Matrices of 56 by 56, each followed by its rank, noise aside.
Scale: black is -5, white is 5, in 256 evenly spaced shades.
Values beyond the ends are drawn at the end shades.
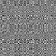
three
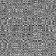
five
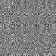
five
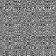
four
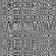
three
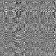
four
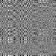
two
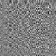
five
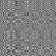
two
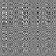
two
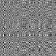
two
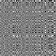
two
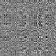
five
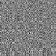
five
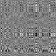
three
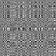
two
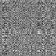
four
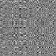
four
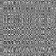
three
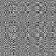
three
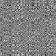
five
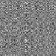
five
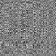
five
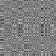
two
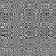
three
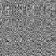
five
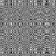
two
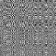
three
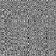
five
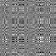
two
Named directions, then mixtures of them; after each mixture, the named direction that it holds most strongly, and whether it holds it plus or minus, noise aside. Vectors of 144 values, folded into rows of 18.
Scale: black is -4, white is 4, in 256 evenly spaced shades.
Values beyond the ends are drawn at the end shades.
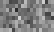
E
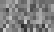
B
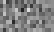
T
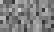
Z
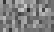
T, minus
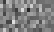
T, minus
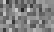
T, plus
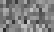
B, minus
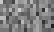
Z, plus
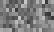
E, plus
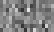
B, plus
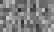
Z, minus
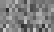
B, plus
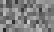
T, plus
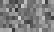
E, plus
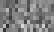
B, minus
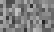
Z, plus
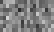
Z, minus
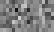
E, plus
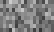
E, minus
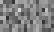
Z, plus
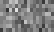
E, minus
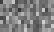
Z, minus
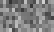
E, plus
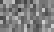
Z, minus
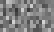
T, minus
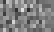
T, minus
